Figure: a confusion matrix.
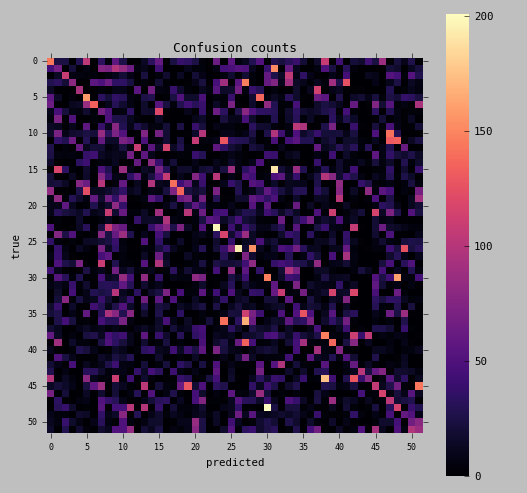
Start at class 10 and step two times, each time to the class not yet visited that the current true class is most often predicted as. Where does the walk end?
39
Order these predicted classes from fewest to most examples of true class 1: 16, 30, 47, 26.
16, 47, 30, 26
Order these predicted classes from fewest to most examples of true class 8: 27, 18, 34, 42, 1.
18, 42, 34, 27, 1
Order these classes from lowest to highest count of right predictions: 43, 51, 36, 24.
36, 51, 43, 24
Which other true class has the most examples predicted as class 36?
22
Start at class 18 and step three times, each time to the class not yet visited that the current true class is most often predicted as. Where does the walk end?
33
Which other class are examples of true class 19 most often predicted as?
40
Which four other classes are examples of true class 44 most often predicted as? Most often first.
38, 42, 9, 0
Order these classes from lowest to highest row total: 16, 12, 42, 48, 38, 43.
42, 43, 12, 48, 38, 16
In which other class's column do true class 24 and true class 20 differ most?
27
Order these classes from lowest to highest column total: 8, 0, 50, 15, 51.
50, 51, 0, 8, 15
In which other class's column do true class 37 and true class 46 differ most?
29
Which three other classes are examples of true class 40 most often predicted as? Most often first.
37, 23, 21
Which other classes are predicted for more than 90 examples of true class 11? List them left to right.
20, 24, 47, 48
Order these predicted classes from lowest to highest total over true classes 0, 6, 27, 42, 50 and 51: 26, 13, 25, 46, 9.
26, 13, 46, 9, 25
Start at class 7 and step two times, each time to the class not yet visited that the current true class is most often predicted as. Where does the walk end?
31
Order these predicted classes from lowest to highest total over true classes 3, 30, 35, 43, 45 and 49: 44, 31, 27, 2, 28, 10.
44, 2, 31, 28, 10, 27
